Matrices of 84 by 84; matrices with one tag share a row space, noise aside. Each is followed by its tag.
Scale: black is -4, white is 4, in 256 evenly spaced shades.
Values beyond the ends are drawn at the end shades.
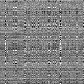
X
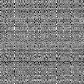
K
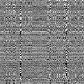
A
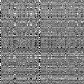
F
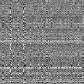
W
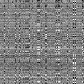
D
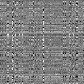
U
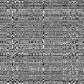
U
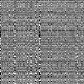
F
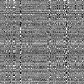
A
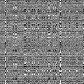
X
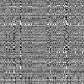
A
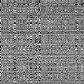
F
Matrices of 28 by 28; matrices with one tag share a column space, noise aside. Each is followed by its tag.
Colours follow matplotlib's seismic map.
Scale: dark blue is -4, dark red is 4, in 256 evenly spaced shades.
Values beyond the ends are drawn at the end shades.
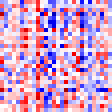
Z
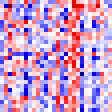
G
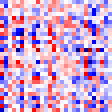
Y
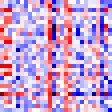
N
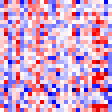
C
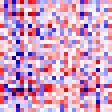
C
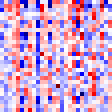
G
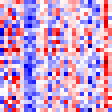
Y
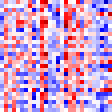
Z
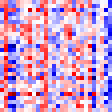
N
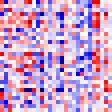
Z
